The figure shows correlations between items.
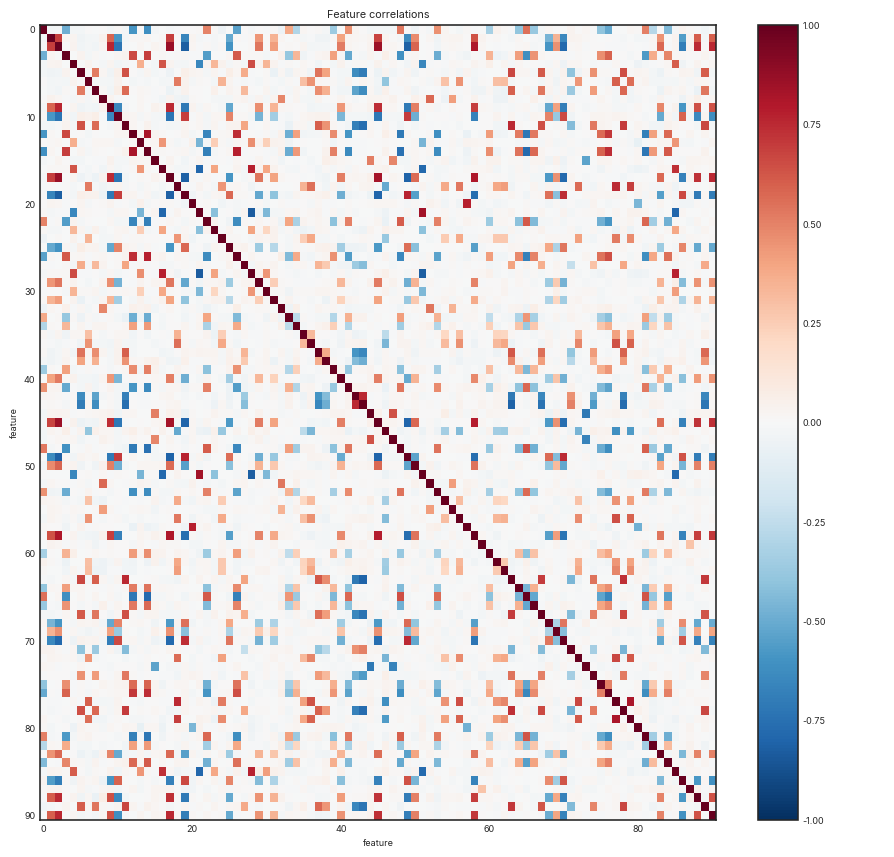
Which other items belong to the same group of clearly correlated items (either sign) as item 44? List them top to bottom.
15, 47, 73
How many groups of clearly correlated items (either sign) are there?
9
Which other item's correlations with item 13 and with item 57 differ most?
20
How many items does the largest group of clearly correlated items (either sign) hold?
21
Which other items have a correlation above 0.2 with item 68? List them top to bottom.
10, 19, 25, 49, 70, 86
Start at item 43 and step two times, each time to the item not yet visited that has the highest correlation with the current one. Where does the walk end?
71
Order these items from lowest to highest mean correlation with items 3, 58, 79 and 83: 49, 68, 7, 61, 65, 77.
49, 68, 65, 7, 61, 77
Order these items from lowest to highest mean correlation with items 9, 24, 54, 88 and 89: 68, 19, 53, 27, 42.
19, 68, 42, 53, 27
